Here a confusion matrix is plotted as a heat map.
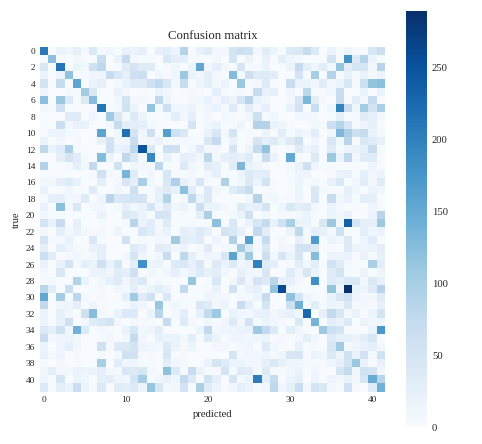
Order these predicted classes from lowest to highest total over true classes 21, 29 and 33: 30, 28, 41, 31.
31, 30, 28, 41
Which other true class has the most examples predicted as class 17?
3
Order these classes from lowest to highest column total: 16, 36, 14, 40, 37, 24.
16, 14, 24, 40, 36, 37
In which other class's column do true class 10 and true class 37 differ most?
7
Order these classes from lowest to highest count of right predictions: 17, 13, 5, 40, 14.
14, 5, 17, 40, 13
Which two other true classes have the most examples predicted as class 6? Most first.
32, 14
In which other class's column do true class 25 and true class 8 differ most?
23
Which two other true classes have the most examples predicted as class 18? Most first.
28, 39
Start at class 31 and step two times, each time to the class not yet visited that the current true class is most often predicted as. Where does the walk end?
24
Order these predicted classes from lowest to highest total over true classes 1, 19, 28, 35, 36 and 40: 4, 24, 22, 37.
22, 24, 4, 37
